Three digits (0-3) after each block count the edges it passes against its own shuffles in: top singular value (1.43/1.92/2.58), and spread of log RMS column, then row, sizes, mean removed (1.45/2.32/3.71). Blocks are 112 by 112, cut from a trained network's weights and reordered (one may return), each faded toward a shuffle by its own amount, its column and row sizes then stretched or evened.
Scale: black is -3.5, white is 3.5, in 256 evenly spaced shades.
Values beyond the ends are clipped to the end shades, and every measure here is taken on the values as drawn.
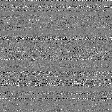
0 0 3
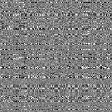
3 1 3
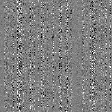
1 3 1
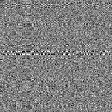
3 0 2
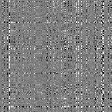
3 3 2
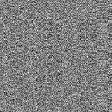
3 1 0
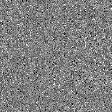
0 2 0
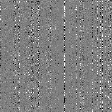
1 3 1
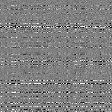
3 1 3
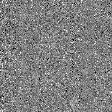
0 2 0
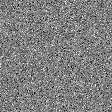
0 0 0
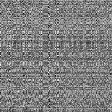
3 2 0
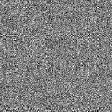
2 1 1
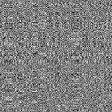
3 0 2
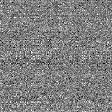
2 1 1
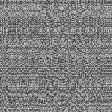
3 0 0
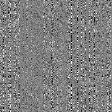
1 3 1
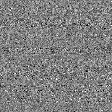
0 0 2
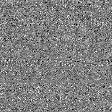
0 0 2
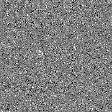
0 1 1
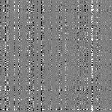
3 3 2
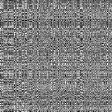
3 3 1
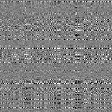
3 1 3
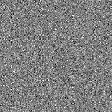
2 1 0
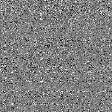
0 1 2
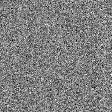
0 1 0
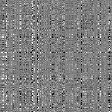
3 3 2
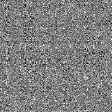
1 2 0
